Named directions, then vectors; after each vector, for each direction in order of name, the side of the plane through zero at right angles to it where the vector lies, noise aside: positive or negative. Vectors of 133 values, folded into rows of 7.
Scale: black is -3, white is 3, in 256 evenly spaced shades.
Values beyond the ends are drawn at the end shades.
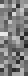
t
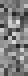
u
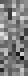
positive, negative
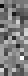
negative, positive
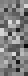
positive, positive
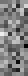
positive, positive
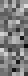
positive, positive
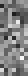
negative, positive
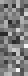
negative, negative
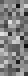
positive, positive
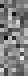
negative, positive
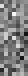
positive, negative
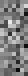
positive, positive
